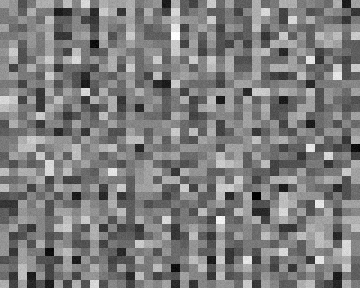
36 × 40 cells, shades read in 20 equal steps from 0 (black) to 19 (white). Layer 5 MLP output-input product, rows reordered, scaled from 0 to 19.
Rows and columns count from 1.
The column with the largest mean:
20
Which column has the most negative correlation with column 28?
29
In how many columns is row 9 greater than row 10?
19
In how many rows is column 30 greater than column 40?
19
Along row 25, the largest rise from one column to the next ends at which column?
30
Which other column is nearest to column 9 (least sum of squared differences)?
26
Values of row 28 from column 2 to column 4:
9 12 11
